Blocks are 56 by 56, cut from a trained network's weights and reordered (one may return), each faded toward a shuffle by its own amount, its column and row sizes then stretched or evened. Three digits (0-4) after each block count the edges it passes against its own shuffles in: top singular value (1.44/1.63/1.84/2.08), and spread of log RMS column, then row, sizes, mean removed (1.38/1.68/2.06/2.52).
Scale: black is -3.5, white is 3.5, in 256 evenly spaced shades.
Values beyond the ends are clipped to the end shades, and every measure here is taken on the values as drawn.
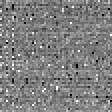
1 2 0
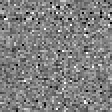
1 1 2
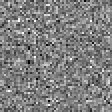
1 1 0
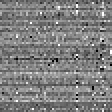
4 2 0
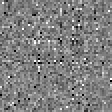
1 2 0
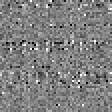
2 0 3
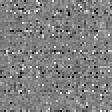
1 1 3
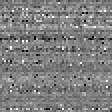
2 0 4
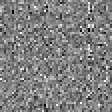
3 3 2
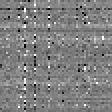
2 3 1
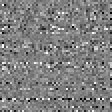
1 2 4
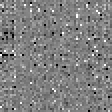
1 3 0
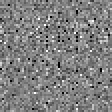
2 1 1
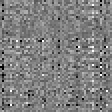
3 3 3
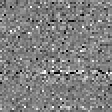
2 0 3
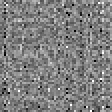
2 2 0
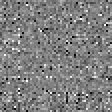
1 1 2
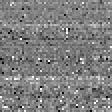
1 0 3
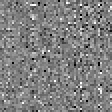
2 3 0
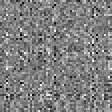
3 2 2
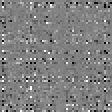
2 3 4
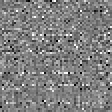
3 0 3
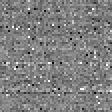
0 1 1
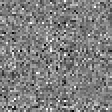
2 1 1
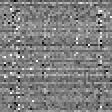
3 3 0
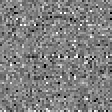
1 0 3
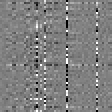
4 4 0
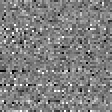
3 1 3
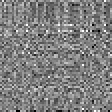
3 0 3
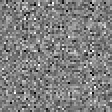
2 2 0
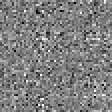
0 3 3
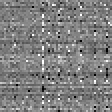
3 3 0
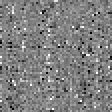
0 2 1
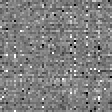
1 3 0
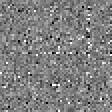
0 2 2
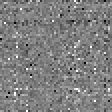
0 2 1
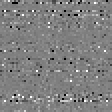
0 0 4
